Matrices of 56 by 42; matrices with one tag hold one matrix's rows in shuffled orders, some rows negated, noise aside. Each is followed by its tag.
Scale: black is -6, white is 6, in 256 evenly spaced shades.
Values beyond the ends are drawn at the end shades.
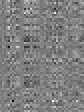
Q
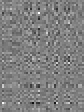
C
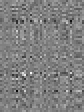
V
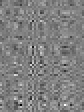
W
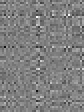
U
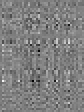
C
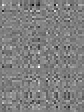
C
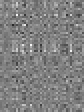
V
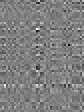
U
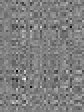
V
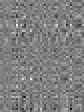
V
